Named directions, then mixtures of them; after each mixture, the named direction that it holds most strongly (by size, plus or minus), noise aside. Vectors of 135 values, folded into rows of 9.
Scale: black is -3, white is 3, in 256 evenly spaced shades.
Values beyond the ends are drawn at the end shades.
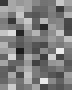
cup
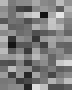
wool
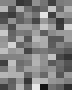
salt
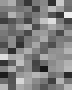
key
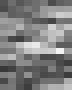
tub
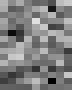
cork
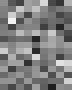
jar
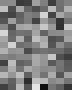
salt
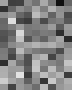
cup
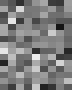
jar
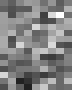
key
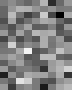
key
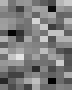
cork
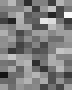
key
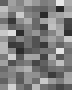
cup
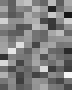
key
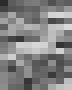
tub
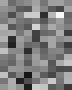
wool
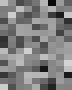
key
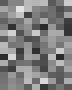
cup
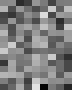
salt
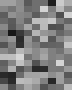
key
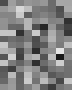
cup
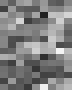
tub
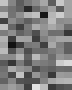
wool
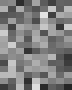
salt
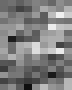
tub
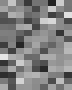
key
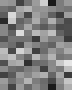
jar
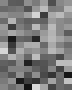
wool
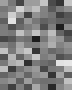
jar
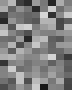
salt
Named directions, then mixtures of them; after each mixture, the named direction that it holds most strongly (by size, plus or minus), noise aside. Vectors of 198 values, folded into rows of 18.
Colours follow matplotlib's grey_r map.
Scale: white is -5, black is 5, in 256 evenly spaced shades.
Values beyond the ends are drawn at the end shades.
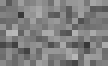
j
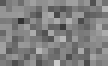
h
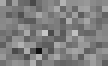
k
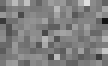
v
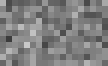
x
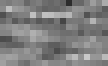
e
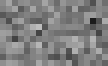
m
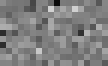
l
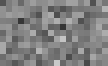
h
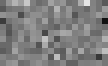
v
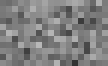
j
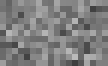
j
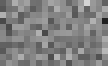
v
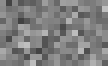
k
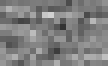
e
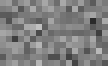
m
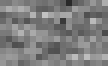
e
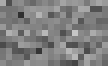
j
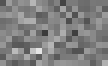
k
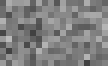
x
